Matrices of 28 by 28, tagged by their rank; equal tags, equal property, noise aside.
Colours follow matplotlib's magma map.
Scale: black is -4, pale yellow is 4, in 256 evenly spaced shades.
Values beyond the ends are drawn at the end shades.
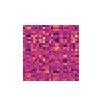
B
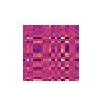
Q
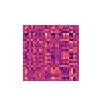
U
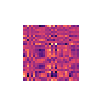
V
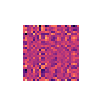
V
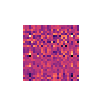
U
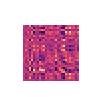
V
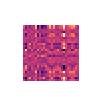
V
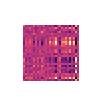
Q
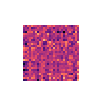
B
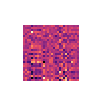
U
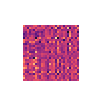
U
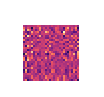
U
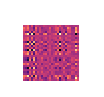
V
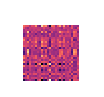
V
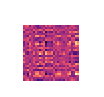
V
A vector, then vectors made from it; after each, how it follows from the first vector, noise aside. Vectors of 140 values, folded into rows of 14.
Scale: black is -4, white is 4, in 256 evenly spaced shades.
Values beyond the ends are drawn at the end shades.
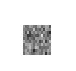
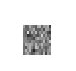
copied.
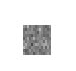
reversed, negated, shrunk.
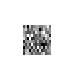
reversed, scaled up.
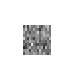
reversed.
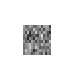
copied.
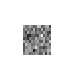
copied.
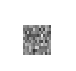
copied.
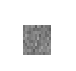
wrapped around, negated, shrunk.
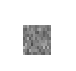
reversed, negated, shrunk.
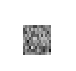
wrapped around, negated.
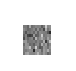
partly zeroed.
